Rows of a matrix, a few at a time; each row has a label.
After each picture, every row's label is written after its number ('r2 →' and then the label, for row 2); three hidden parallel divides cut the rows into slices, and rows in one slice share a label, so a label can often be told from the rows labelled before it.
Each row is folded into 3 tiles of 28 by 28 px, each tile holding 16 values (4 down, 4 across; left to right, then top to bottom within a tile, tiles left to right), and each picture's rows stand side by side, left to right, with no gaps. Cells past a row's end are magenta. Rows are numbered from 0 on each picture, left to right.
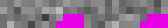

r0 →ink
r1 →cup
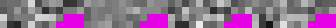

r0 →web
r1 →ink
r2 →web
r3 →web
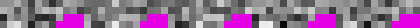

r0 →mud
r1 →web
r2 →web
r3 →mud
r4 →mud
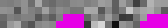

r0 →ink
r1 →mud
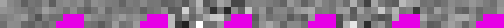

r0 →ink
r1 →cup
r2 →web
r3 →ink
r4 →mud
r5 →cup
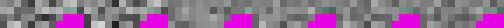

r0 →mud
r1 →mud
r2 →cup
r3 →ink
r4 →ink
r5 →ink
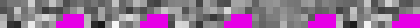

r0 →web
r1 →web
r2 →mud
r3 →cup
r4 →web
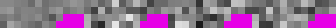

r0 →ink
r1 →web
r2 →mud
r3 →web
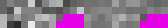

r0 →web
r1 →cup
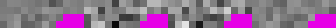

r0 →ink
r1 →mud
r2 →mud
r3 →ink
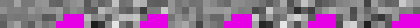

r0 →ink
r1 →web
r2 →ink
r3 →web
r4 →mud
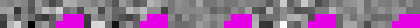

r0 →mud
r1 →mud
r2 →cup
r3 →web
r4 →ink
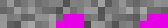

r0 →cup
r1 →ink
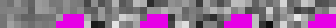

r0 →ink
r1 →web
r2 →mud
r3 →web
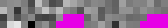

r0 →mud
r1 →ink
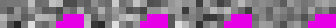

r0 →web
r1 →web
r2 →mud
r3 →ink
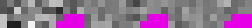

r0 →web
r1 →ink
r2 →cup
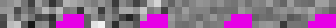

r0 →mud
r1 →mud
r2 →cup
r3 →ink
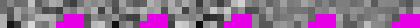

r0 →web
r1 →mud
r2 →mud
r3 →cup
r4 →cup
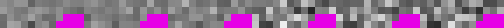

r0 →ink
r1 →ink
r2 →ink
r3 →web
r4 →web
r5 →web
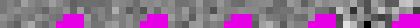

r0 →cup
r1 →cup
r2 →cup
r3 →ink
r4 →mud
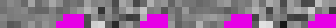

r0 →cup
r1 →mud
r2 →cup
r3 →mud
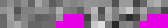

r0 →ink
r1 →mud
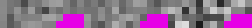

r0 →cup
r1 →cup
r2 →mud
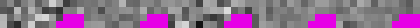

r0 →web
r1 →ink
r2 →mud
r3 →ink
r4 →cup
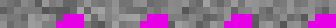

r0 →cup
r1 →cup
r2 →ink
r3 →ink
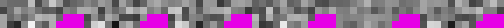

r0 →web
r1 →mud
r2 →mud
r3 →web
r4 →cup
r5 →mud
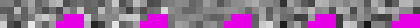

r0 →web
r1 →web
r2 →ink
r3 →mud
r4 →mud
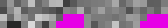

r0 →web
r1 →cup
